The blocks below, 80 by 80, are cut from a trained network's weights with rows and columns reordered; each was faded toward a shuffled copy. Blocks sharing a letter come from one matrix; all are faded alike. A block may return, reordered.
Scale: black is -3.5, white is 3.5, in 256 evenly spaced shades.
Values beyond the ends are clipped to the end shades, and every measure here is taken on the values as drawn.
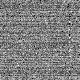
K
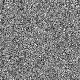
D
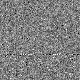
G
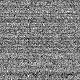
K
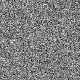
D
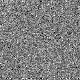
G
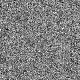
D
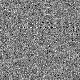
G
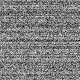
K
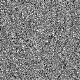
G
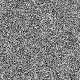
D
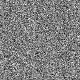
D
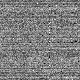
K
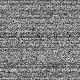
K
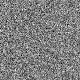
D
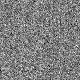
G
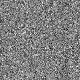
D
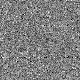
G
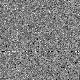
G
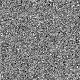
G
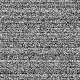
K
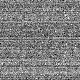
K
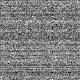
K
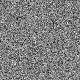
D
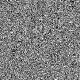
D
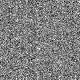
D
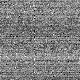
K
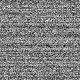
K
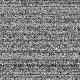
K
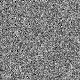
D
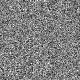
D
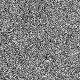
D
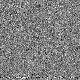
G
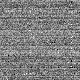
K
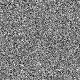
G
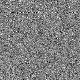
G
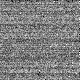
K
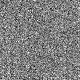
D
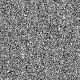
G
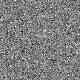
D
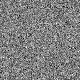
D
